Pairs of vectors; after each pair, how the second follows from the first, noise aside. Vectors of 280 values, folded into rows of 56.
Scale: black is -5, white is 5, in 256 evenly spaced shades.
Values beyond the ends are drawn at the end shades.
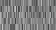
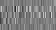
negated, partly zeroed.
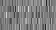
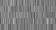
wrapped around, shrunk.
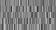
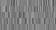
reversed, shrunk.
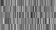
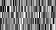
reversed, negated, scaled up.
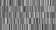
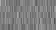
wrapped around, shrunk.
